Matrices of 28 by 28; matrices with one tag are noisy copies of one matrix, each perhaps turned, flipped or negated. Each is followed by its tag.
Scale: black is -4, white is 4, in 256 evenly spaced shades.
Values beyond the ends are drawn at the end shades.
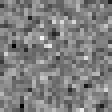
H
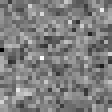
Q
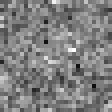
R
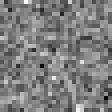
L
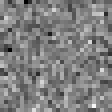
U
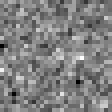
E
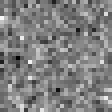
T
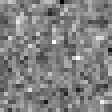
Q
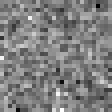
T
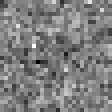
R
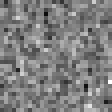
H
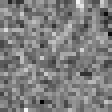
L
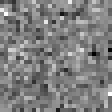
T
